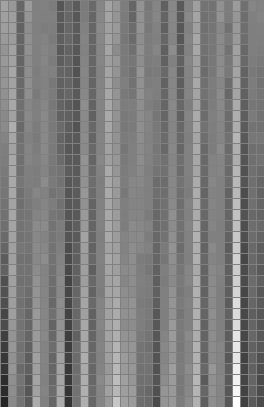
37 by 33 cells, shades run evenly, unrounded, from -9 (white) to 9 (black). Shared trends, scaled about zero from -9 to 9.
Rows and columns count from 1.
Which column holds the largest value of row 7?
10
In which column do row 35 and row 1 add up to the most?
9
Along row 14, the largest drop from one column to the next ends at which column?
30
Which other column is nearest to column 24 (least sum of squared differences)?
13
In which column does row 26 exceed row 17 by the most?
1
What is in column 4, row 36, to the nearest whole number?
3
